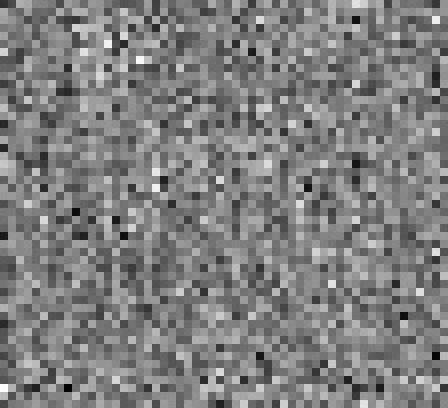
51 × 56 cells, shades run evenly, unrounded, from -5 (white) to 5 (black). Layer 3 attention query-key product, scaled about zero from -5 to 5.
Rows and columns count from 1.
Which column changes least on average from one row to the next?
37
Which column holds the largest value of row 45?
55
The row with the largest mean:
34
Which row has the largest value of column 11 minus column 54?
30
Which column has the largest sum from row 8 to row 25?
6
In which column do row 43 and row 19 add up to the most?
1
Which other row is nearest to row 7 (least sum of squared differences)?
14
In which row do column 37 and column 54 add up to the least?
16
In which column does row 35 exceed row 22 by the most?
20
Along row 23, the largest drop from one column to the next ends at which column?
28
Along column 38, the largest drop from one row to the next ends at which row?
26
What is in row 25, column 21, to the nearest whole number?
-2
